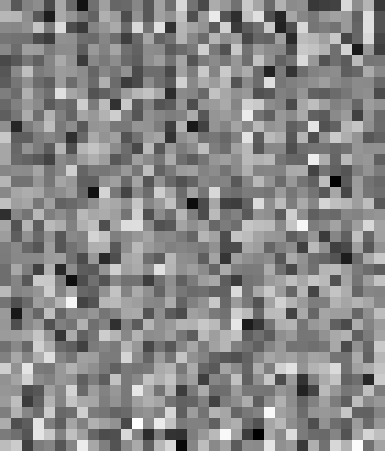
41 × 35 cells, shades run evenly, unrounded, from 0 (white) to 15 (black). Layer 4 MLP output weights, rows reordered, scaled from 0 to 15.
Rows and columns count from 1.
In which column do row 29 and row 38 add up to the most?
17
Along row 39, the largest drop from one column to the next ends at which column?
13
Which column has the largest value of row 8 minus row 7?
12
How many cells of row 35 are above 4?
27
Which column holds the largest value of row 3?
26
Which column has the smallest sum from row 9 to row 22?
23
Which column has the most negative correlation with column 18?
24
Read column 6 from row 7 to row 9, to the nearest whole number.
6 6 2
